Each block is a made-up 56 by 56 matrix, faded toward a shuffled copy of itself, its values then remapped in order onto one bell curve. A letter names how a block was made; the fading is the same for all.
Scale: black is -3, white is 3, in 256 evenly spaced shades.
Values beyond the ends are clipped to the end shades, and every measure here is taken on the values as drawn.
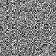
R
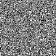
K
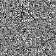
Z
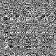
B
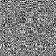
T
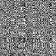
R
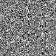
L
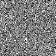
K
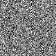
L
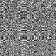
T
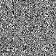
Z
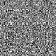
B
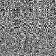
B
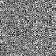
B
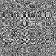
T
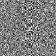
R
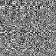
B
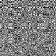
T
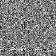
Z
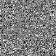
Z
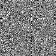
K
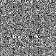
Z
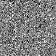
K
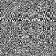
B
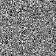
K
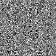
K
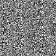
L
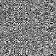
R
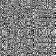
R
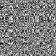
T
